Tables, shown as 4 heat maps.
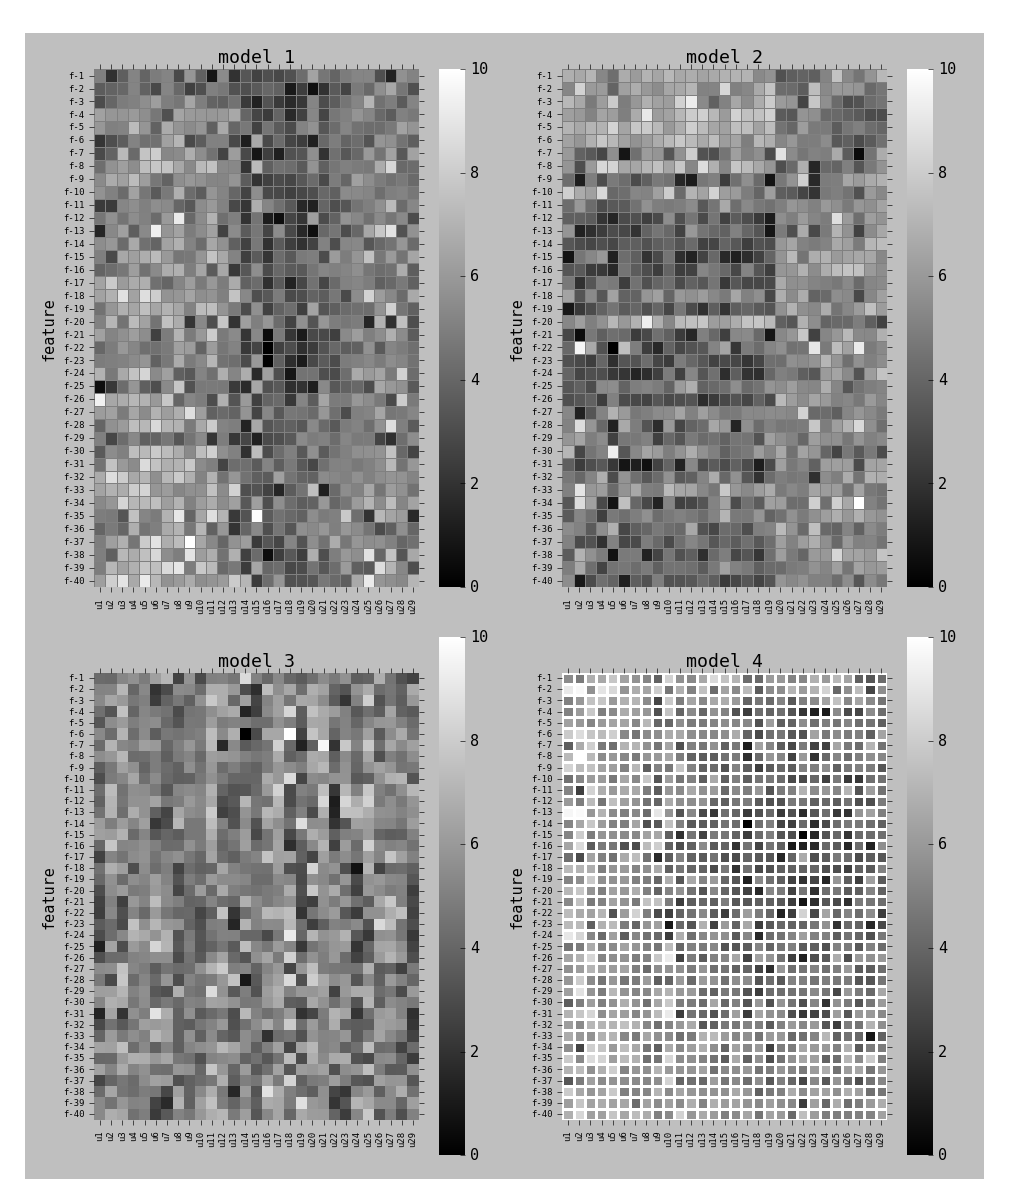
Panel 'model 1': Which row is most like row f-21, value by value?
f-23
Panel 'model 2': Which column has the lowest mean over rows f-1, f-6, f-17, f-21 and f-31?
u2
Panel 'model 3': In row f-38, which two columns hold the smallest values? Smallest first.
u13, u23
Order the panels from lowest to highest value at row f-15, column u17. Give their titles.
model 2, model 4, model 1, model 3
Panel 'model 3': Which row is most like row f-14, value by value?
f-39
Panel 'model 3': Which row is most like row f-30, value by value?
f-8
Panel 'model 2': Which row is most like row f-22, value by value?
f-34
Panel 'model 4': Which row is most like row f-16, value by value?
f-21
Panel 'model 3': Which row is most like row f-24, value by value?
f-35
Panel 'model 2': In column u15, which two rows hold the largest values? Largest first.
f-2, f-33
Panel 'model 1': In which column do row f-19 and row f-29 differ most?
u27
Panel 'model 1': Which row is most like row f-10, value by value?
f-14
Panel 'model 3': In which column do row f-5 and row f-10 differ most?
u18
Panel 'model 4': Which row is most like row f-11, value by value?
f-34
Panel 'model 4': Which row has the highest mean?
f-2
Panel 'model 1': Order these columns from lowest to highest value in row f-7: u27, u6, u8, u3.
u8, u27, u3, u6
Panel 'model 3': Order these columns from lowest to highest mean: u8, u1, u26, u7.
u1, u8, u7, u26
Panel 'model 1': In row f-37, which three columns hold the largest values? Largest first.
u9, u6, u5
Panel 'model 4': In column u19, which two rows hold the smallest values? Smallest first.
f-27, f-34
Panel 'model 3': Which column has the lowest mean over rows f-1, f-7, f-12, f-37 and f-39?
u22
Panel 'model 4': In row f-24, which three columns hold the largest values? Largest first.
u1, u2, u11
